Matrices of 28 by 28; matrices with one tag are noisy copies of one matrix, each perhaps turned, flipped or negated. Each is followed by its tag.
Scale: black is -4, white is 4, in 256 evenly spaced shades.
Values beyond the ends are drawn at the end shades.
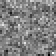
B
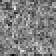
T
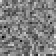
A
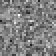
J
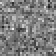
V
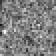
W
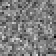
A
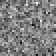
A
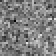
V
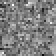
B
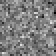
T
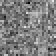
V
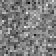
V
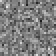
A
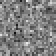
J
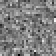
J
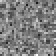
A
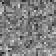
B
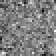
B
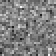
V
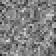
T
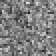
V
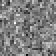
J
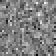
A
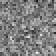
A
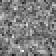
T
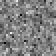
J
